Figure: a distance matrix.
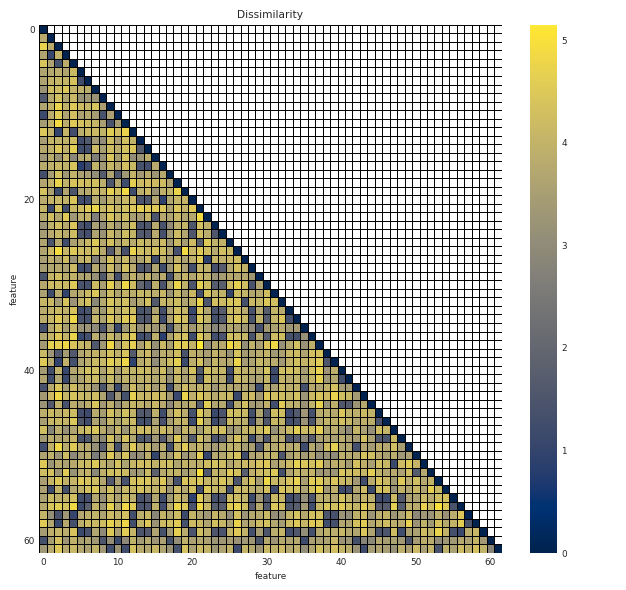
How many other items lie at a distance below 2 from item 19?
7
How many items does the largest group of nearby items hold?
19
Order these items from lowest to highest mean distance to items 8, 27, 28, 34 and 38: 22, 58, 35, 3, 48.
48, 35, 22, 58, 3
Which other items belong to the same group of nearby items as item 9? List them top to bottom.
11, 18, 26, 43, 53, 61
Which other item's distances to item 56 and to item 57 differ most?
4
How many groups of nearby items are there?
8
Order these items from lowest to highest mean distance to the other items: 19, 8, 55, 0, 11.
55, 8, 0, 19, 11
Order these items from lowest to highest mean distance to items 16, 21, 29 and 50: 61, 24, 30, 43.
24, 30, 61, 43
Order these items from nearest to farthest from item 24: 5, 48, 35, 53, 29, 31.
5, 48, 35, 29, 31, 53
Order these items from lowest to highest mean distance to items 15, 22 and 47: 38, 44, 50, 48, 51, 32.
50, 32, 51, 38, 48, 44
